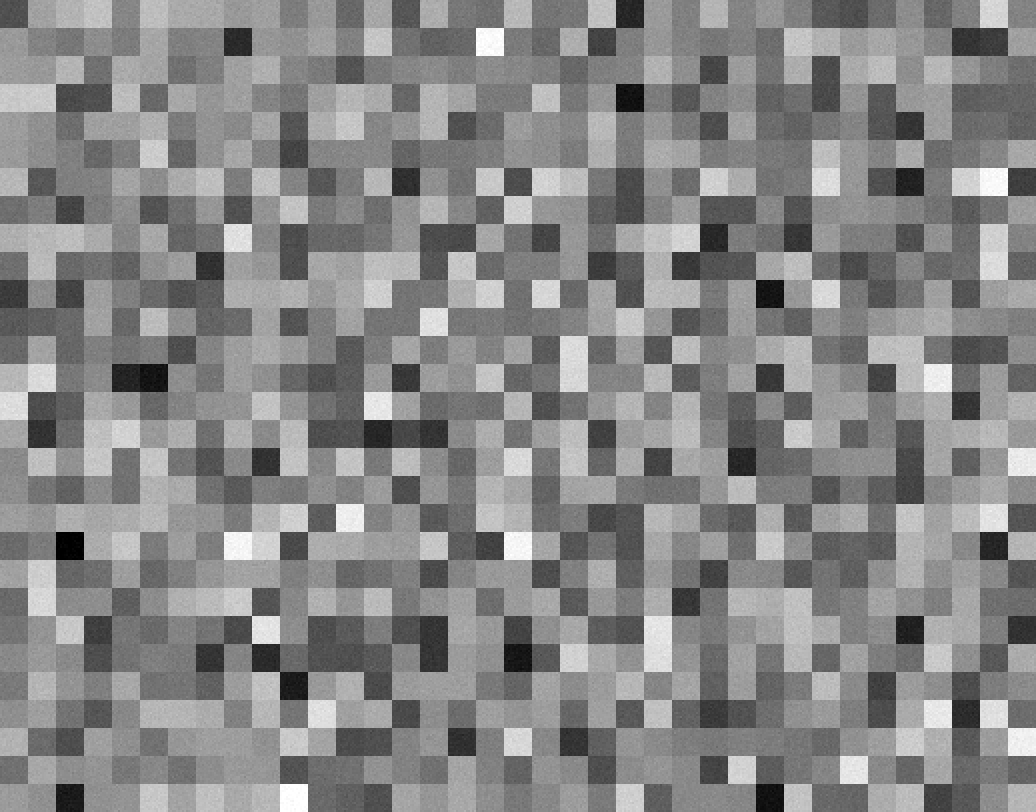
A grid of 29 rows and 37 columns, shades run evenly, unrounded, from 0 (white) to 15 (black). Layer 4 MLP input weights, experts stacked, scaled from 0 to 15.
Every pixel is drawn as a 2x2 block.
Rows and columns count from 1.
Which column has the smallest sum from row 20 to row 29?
24
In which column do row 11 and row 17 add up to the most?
28
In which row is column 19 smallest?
20
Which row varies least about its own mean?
6
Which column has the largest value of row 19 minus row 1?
22
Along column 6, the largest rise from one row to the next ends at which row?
14
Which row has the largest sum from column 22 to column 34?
10
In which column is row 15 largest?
35
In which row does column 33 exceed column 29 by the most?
23
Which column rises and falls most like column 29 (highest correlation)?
17
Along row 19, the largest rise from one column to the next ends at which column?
37
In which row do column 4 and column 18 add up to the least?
2
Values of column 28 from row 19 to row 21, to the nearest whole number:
5 3 7
